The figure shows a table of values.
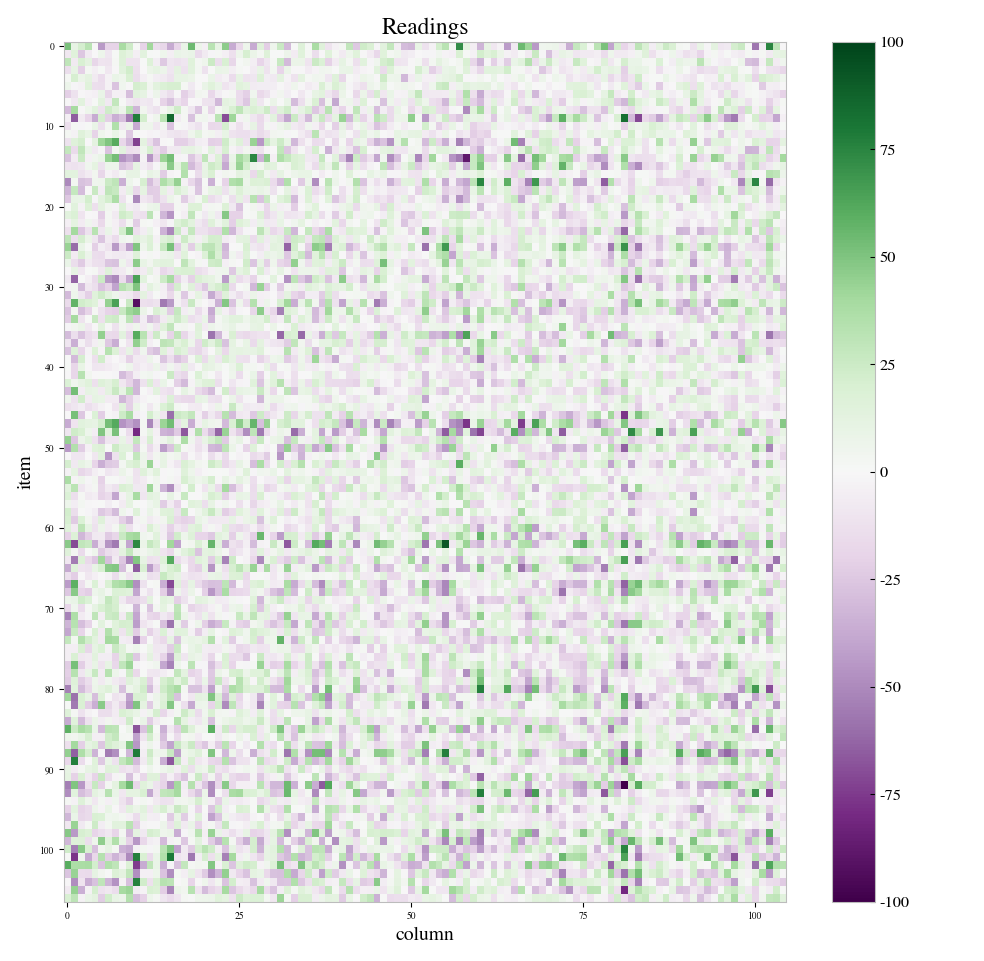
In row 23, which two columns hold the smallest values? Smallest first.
81, 15
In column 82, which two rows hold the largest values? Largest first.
48, 99
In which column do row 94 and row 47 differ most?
68
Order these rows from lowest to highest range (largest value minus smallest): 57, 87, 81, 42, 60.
57, 42, 60, 87, 81
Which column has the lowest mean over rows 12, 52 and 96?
10
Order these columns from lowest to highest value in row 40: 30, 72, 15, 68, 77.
30, 77, 15, 72, 68
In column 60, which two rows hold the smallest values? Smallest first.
48, 91
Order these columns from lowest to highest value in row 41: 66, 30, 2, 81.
66, 30, 81, 2
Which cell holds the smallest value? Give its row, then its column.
92, 81
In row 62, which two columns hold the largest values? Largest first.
55, 10
